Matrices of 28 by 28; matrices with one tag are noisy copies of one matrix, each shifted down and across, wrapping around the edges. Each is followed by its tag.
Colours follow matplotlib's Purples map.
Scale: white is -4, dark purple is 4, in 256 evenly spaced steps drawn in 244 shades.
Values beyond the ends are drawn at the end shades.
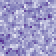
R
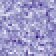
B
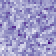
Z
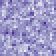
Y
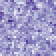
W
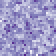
R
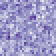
Y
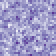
R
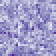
B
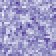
W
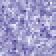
W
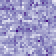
B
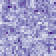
B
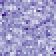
R
